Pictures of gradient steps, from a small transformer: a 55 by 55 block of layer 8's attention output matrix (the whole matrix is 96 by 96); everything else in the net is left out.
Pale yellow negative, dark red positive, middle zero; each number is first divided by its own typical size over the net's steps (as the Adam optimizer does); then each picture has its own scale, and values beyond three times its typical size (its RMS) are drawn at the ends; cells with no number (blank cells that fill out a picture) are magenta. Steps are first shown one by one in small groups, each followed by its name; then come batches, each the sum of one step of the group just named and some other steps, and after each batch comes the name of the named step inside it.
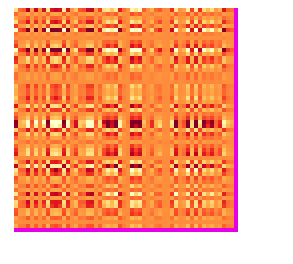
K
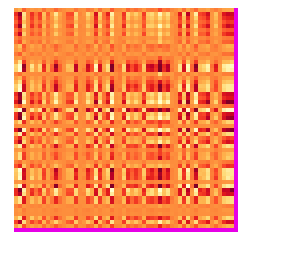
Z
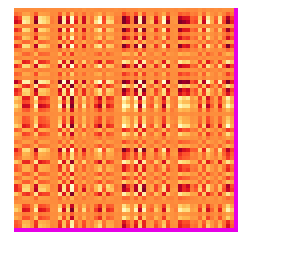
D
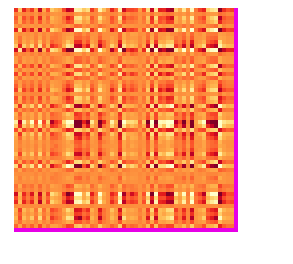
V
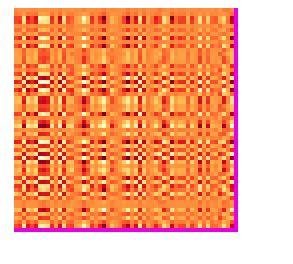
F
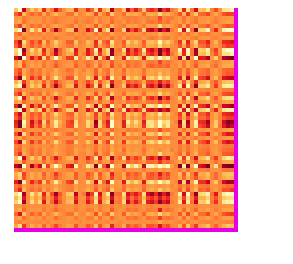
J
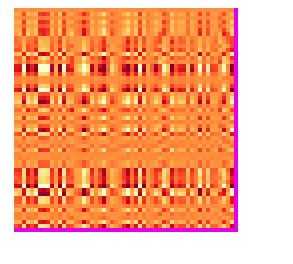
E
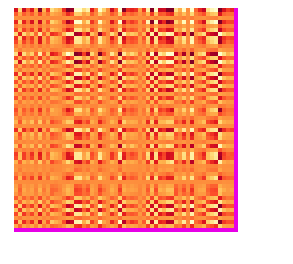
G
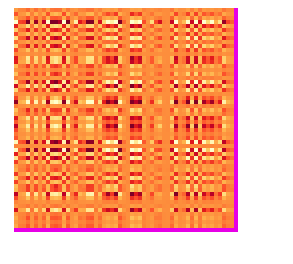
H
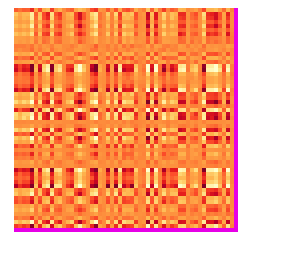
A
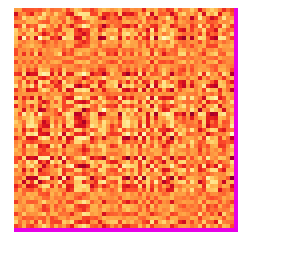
F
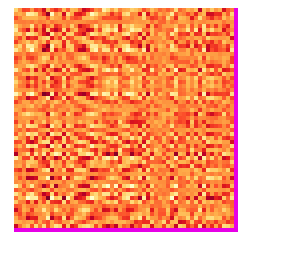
K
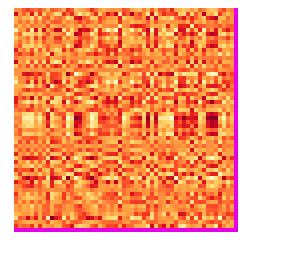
H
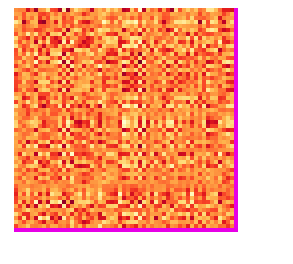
V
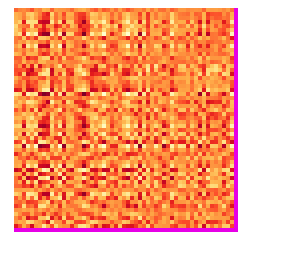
A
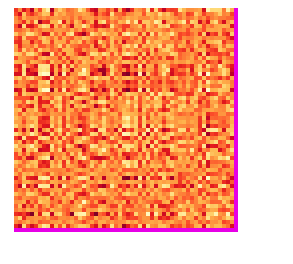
E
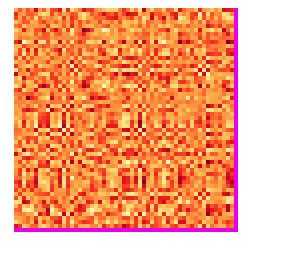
K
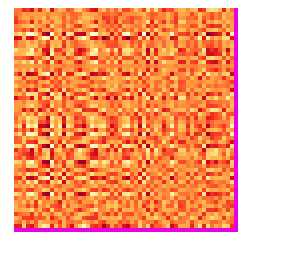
F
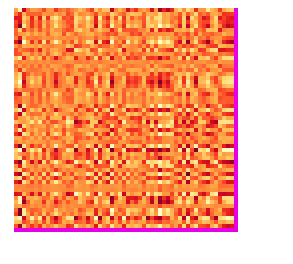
V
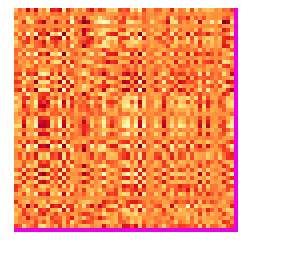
D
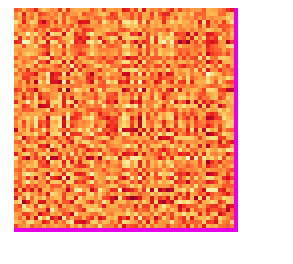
H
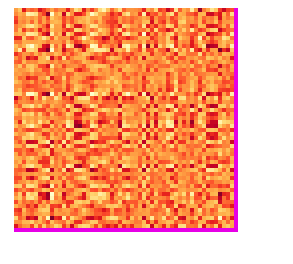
V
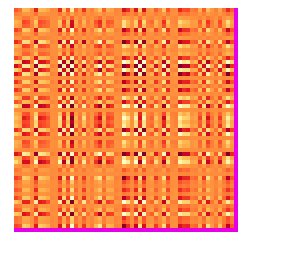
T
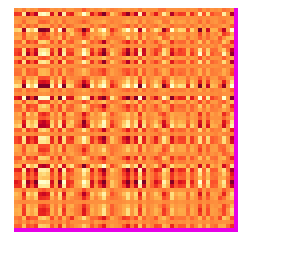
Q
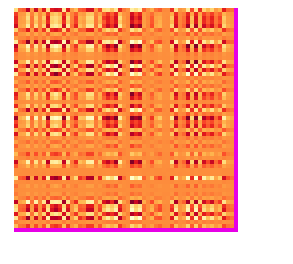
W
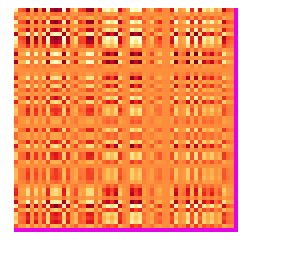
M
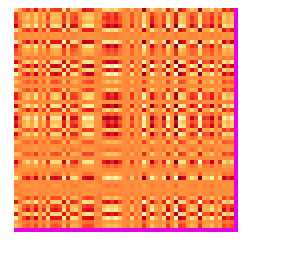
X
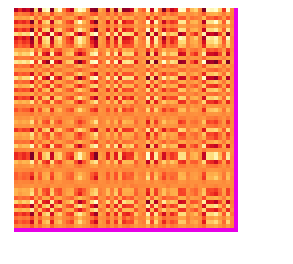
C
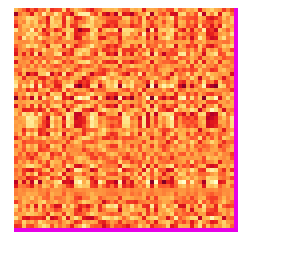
W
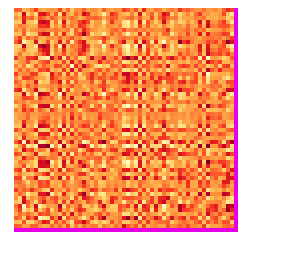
T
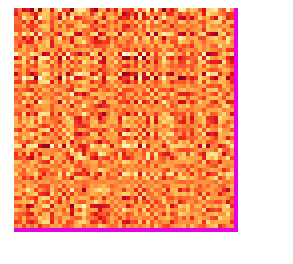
C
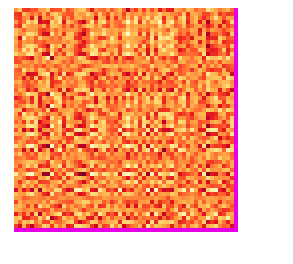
X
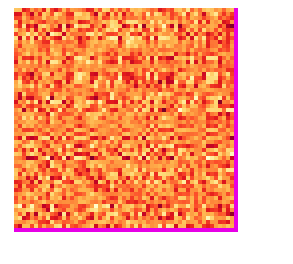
M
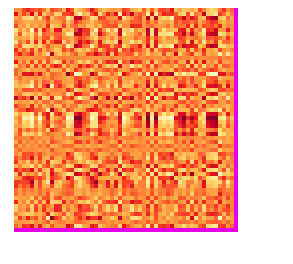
W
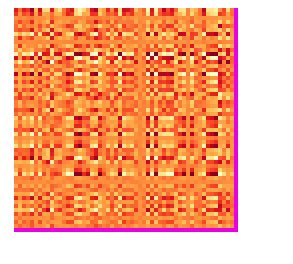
C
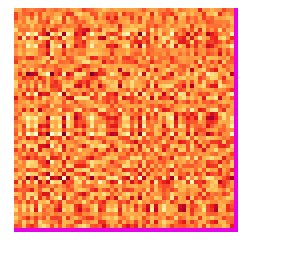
X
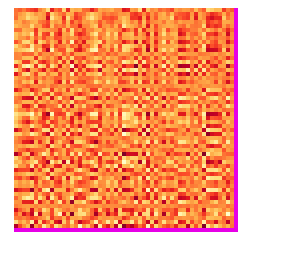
T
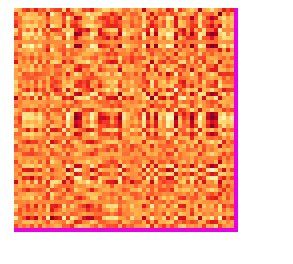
X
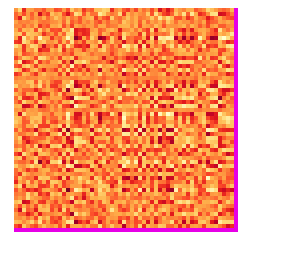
T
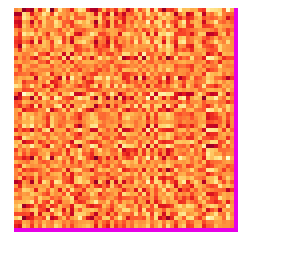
C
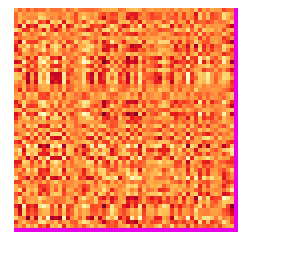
W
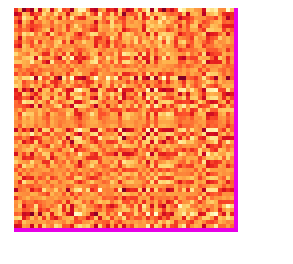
C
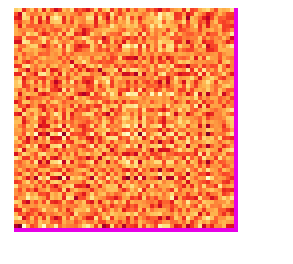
T
